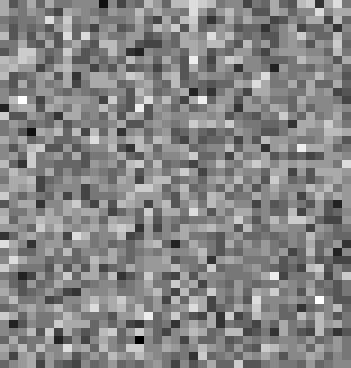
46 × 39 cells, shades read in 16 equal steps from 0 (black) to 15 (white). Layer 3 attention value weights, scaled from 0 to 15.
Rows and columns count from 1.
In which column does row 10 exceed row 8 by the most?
30
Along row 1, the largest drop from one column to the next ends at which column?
36
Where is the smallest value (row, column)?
43, 16
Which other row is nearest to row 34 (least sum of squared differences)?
25
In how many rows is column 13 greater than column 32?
26
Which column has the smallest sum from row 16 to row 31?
20
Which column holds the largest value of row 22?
21
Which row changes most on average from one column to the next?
42
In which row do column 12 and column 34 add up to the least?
34
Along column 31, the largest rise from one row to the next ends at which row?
35
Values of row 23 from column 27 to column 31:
11 7 9 5 12
